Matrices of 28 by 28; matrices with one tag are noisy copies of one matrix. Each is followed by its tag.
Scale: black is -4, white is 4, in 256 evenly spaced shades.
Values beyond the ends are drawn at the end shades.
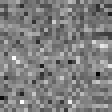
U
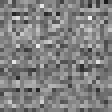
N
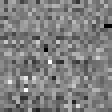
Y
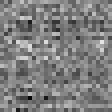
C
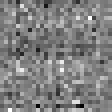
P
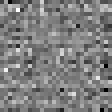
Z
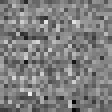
Y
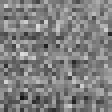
Y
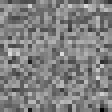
Z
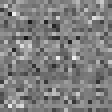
C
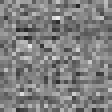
C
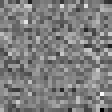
Z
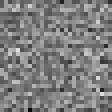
Z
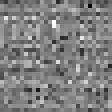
N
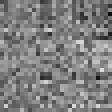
U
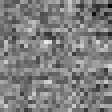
U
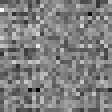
N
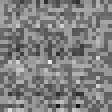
P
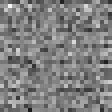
Z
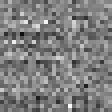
Y
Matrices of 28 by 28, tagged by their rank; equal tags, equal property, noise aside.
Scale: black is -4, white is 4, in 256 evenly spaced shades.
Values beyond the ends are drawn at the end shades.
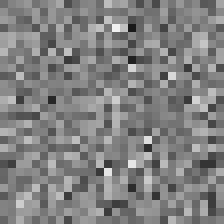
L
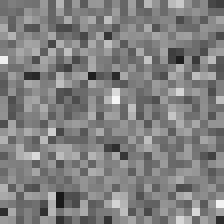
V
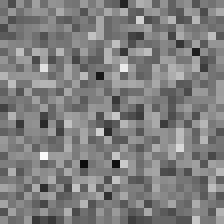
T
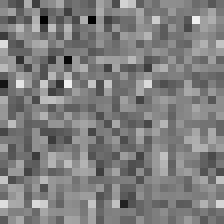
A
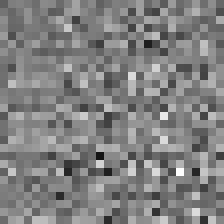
V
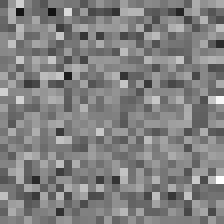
V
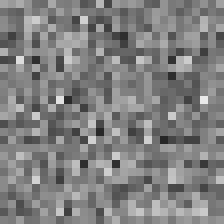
A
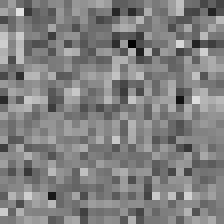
V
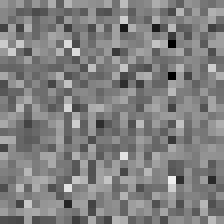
V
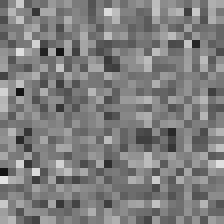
V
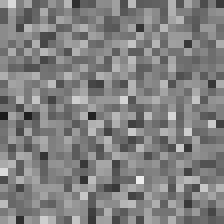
T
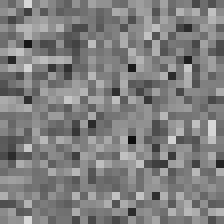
T
